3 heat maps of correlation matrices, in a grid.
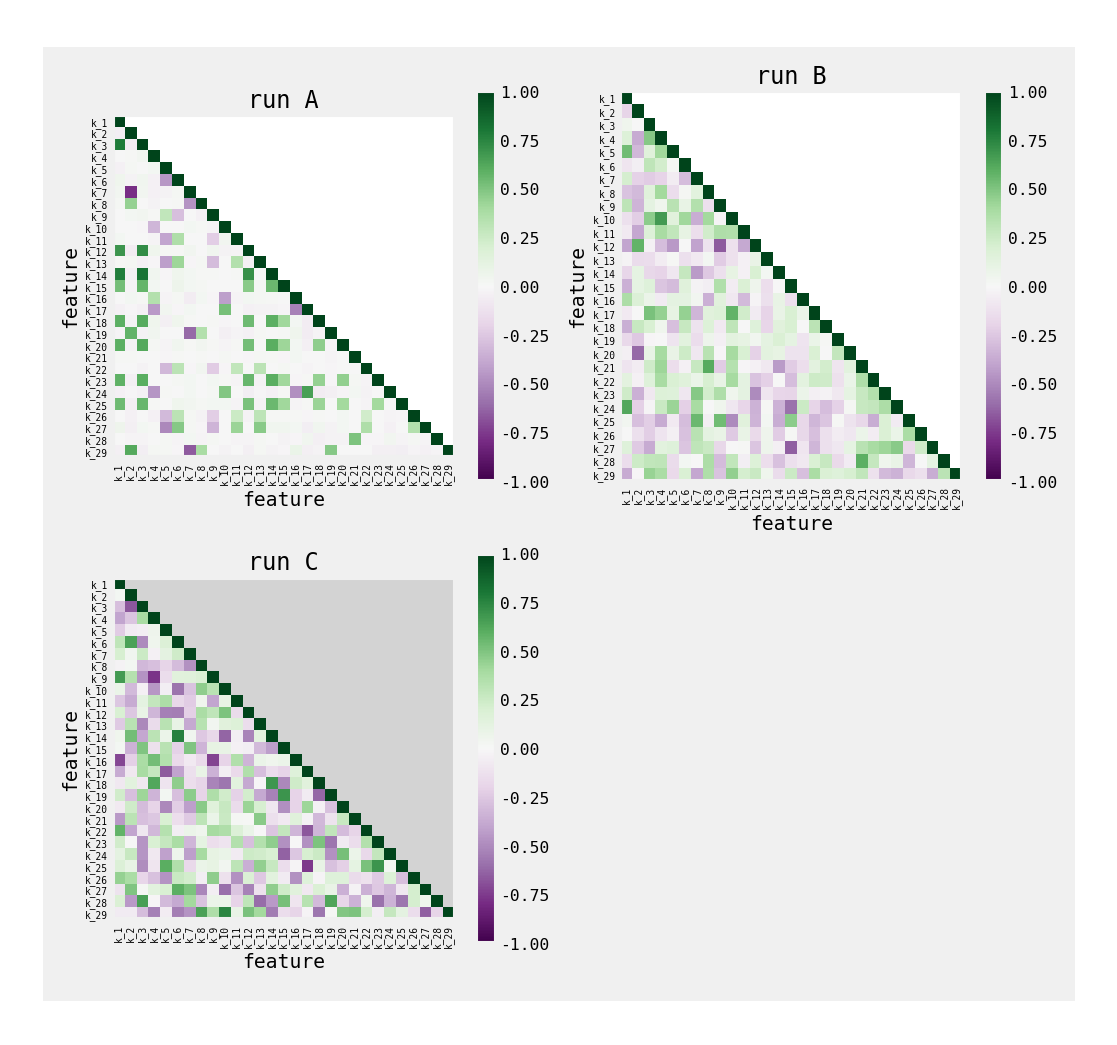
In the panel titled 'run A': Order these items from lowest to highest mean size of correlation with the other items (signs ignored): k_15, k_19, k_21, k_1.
k_21, k_19, k_15, k_1
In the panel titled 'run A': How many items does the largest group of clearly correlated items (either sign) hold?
9
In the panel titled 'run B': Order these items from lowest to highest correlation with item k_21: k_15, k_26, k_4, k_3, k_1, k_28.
k_15, k_1, k_26, k_3, k_4, k_28
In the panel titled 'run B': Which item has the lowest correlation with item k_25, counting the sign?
k_10
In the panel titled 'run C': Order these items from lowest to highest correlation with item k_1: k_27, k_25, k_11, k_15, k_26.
k_11, k_27, k_15, k_25, k_26
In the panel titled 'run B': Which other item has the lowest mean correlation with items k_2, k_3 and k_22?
k_25
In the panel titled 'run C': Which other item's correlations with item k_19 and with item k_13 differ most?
k_28
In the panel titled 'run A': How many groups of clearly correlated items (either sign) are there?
5
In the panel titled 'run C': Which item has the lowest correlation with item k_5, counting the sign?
k_17
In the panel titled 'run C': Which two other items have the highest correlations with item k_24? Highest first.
k_20, k_8
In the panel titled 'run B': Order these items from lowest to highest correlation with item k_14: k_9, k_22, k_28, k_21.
k_21, k_28, k_9, k_22
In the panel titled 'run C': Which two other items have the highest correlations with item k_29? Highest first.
k_10, k_8
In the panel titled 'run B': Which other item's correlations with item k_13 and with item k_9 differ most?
k_12
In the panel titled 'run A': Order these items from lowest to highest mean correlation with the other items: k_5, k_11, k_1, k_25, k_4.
k_5, k_4, k_11, k_25, k_1
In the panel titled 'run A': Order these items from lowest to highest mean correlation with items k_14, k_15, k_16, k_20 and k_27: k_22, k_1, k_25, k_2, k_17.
k_17, k_2, k_22, k_25, k_1
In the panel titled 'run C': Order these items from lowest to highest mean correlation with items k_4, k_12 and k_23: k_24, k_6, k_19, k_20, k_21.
k_19, k_21, k_6, k_20, k_24
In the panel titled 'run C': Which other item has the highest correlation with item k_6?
k_14
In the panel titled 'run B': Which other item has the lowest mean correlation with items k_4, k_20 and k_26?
k_2
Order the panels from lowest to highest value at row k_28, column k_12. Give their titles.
run A, run B, run C
